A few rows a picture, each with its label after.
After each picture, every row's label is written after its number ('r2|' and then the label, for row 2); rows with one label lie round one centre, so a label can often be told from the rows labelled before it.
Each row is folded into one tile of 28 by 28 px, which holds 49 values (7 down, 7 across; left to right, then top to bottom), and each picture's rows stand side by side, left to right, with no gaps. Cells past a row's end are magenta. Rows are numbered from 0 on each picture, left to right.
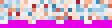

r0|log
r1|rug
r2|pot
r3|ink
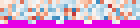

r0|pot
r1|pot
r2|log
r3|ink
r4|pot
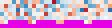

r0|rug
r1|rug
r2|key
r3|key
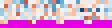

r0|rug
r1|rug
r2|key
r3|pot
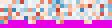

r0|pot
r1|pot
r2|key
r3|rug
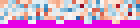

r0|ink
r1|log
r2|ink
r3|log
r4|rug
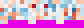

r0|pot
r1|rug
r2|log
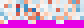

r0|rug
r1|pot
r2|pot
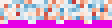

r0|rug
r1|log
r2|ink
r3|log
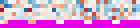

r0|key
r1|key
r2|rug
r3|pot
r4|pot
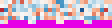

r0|pot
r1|log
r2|key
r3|log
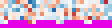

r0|ink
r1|key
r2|log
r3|pot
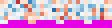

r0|ink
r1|key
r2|pot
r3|log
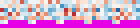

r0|pot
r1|pot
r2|log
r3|pot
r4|pot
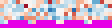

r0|ink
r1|pot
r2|log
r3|ink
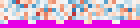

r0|ink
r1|log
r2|rug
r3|key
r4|log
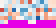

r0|pot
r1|log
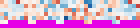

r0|ink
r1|rug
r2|log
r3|key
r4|ink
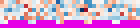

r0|ink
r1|pot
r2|key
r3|key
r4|log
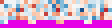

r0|log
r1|rug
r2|key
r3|log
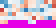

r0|key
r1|ink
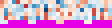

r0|ink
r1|log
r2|key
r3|log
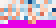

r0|pot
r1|key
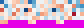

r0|key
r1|key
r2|rug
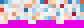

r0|key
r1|ink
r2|rug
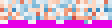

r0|pot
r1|log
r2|log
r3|pot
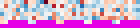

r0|rug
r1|ink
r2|rug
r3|log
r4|pot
